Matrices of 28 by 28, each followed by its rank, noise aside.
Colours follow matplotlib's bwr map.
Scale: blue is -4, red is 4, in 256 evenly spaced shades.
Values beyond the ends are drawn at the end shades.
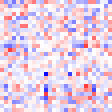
five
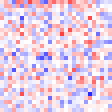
six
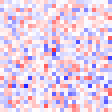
six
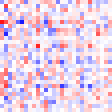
four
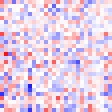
five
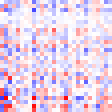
three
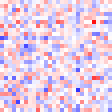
six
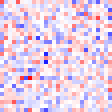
six
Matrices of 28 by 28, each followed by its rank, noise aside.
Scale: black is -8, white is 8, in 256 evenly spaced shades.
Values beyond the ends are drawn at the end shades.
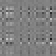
one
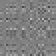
three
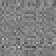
three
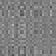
two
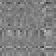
two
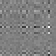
one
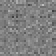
four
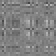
one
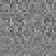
three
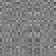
three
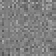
four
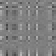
one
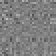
three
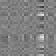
one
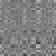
two
